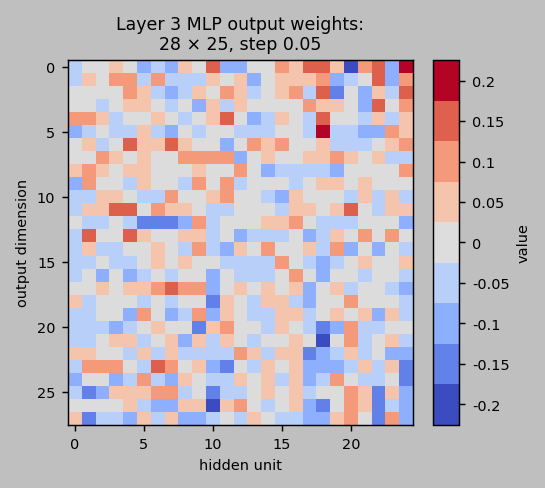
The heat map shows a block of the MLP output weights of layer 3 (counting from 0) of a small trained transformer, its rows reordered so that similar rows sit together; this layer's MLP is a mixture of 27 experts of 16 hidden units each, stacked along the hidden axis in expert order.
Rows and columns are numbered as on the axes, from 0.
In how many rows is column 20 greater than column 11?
12
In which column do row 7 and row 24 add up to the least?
24
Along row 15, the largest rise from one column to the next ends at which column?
15
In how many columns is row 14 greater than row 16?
15
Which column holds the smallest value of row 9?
0
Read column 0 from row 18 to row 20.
0.05 -0.05 -0.05
